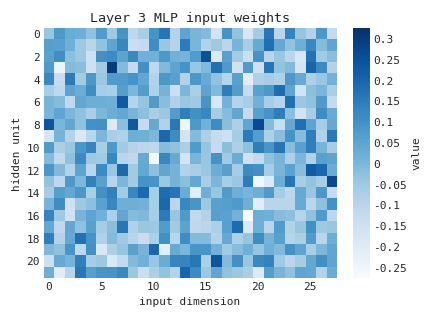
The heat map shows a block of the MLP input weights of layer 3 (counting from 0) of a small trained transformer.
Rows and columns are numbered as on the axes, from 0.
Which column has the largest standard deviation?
20
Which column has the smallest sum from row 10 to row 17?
10
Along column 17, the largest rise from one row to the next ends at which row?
5
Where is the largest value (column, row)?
6, 3
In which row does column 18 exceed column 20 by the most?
15
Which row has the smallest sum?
11
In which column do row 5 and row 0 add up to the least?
19
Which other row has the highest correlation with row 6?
0
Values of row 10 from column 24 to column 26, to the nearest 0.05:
0.05 0.15 0
